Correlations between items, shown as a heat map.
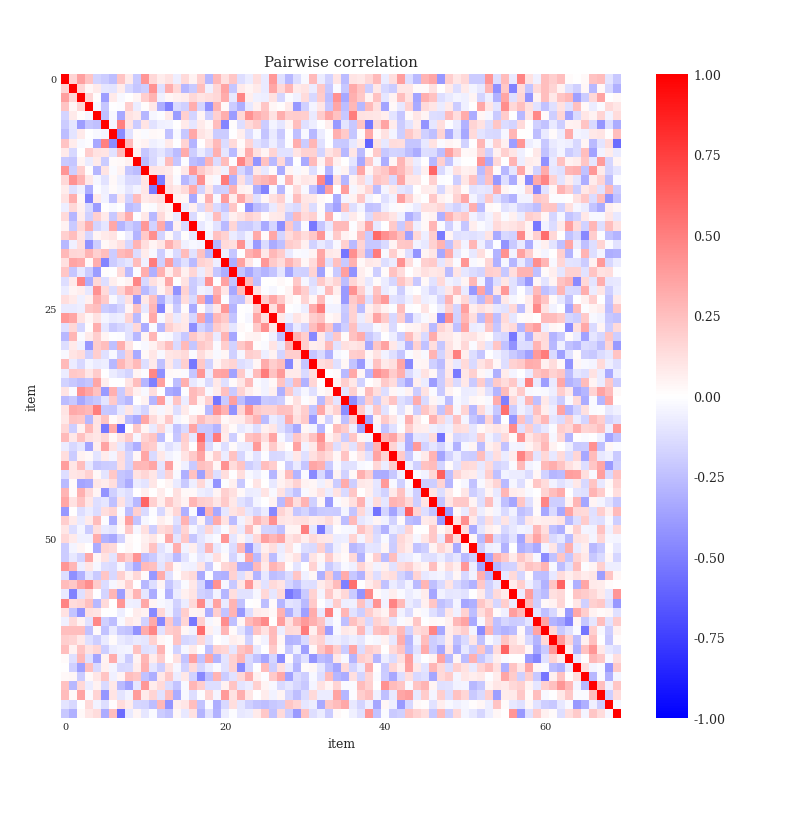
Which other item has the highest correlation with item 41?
57
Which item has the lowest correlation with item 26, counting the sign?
47
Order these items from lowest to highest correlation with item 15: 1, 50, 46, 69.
1, 69, 46, 50
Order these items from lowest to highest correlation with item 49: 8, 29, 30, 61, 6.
61, 6, 29, 8, 30
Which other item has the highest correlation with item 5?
7
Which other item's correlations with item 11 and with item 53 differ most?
58
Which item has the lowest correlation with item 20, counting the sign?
5
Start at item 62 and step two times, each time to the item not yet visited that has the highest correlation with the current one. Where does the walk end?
36
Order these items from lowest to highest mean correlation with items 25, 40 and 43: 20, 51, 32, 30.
30, 51, 20, 32
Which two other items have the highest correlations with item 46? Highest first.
10, 60
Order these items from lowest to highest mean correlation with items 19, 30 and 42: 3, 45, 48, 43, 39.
43, 3, 45, 48, 39
